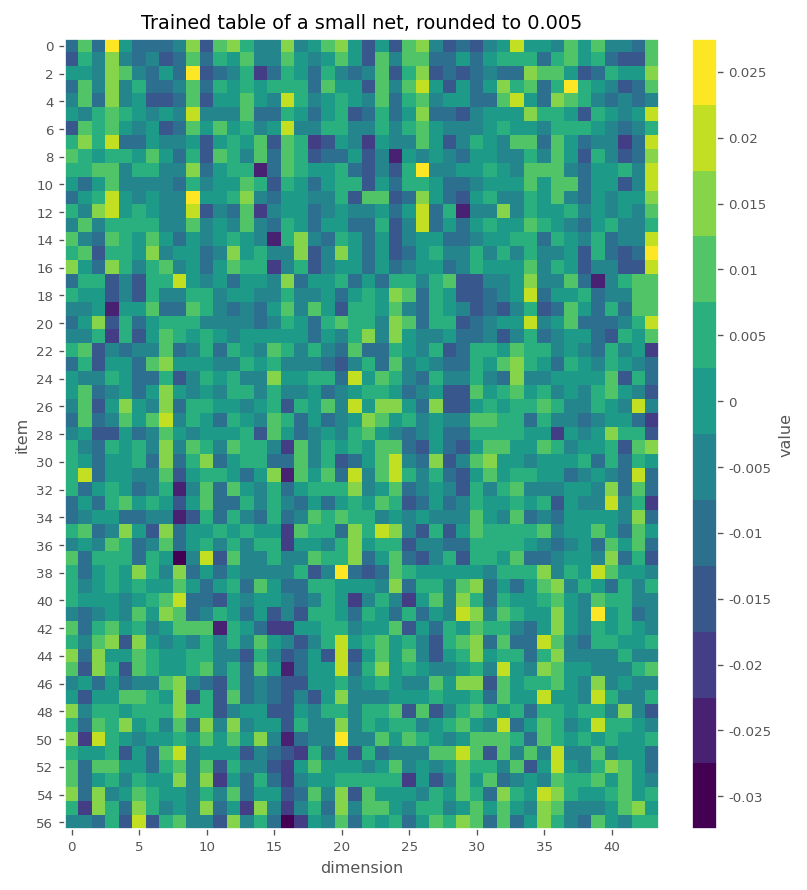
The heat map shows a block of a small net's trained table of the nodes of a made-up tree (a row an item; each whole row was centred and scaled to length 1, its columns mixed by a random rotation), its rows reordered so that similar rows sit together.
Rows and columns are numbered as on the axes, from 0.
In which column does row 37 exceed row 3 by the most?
10
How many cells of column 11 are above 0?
8
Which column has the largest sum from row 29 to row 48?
30
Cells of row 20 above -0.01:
33
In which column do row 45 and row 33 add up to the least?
16
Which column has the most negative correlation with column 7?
26
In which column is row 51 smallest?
17
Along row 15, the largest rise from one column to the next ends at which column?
43
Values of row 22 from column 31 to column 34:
0.005 0 0.01 0.005
